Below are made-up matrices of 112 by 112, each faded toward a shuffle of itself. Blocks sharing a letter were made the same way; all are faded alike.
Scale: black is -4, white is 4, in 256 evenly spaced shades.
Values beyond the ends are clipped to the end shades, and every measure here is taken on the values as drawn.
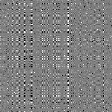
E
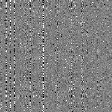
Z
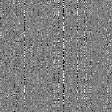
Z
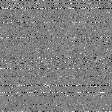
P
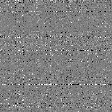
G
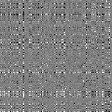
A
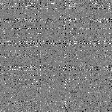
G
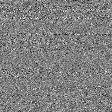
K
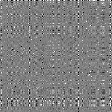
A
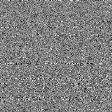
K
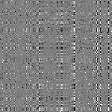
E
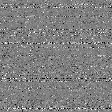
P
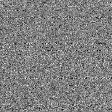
K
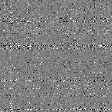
G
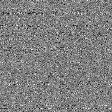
K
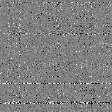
G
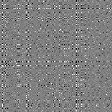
A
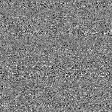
K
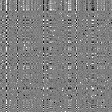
E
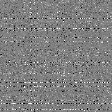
G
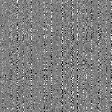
Z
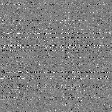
G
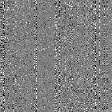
Z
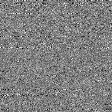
K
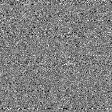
K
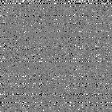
G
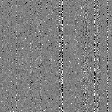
Z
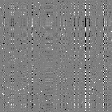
E
